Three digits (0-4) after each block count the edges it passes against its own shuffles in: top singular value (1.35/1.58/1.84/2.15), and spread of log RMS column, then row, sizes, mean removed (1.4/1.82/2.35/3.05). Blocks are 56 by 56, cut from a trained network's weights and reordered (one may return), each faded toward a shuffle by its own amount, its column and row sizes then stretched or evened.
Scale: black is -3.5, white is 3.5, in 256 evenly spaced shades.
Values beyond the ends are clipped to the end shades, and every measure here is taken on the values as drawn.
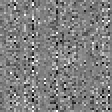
2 4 0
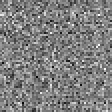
2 0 1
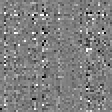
1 3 2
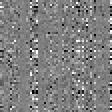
4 4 1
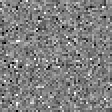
0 1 1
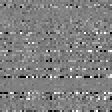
2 1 4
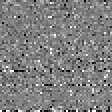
2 0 3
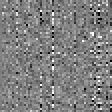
4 4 0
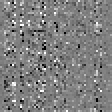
1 4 2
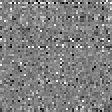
3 1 2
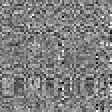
4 1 2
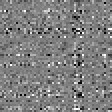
2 3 4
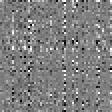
3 4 2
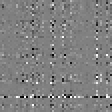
3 3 3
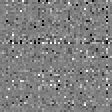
1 2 2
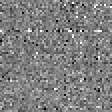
0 1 2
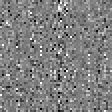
1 3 0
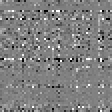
1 3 4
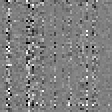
3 4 1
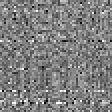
2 0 2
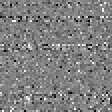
1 0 3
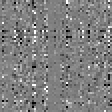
2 4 1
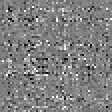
2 2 3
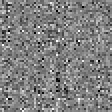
2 3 2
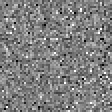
0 0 1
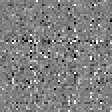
1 2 2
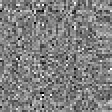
3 1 0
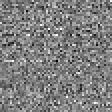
3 0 2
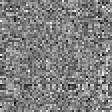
3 1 0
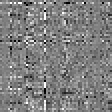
4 4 2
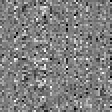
2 4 0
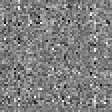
0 2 2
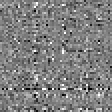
3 2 2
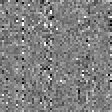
0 3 1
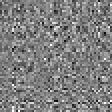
4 2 2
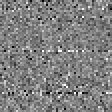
1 0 2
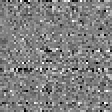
3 1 3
